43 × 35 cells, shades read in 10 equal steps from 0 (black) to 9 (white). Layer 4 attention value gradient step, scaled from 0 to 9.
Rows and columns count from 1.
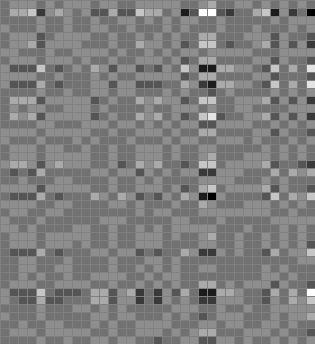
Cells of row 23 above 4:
12
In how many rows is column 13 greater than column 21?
23
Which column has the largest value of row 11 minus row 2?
35
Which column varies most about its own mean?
24
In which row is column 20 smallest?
37
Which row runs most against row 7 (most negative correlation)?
34
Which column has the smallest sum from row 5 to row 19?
31
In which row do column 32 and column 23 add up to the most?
2
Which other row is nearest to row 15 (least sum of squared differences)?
13
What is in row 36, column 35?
3
